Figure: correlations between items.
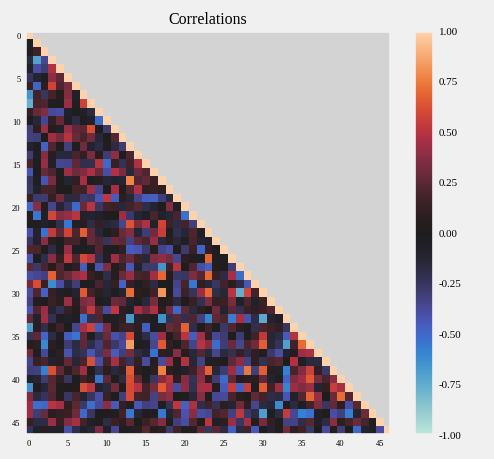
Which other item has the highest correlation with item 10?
19
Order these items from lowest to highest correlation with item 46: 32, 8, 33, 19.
8, 32, 19, 33
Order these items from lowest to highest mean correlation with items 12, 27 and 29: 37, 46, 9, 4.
46, 9, 37, 4
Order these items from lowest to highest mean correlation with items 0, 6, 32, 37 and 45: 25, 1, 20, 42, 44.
20, 1, 25, 44, 42
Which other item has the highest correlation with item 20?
34
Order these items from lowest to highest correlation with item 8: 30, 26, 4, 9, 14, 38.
9, 4, 30, 14, 26, 38
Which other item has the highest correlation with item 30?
17
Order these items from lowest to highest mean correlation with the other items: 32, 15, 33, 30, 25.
33, 25, 15, 32, 30
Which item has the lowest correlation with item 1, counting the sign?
3
